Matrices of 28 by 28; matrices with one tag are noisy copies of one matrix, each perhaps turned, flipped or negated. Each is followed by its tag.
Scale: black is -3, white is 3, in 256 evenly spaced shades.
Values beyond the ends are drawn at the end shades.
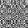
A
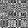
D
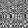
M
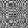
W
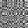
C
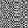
M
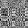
D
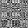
D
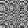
A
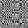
W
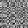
C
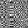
M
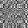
A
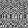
M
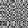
C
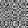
C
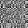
A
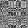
D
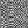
M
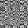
A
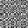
C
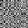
C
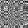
A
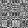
D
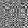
W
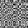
C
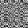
A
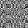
A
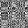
D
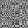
W
